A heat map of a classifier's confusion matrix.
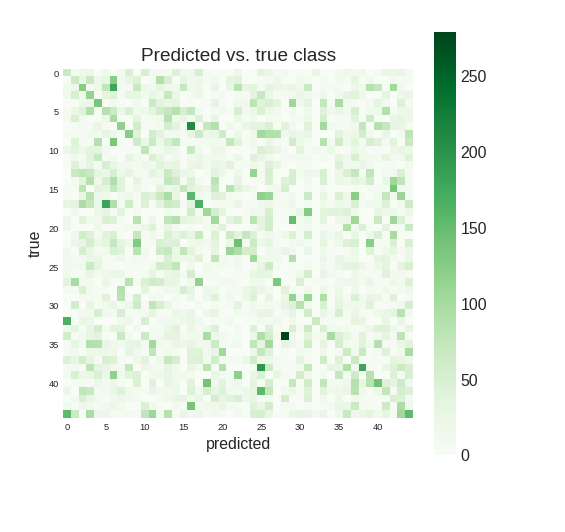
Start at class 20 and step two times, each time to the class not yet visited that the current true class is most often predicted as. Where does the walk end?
44
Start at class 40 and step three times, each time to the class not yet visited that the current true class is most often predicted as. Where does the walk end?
43
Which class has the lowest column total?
32
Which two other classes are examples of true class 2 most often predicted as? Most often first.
6, 42
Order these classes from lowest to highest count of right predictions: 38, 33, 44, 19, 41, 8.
33, 41, 19, 8, 44, 38
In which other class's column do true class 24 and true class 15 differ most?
42
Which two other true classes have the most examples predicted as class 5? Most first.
17, 2
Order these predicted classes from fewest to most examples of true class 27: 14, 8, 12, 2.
2, 14, 12, 8
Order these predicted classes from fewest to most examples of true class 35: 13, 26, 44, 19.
13, 44, 19, 26
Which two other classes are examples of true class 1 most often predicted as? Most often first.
6, 12
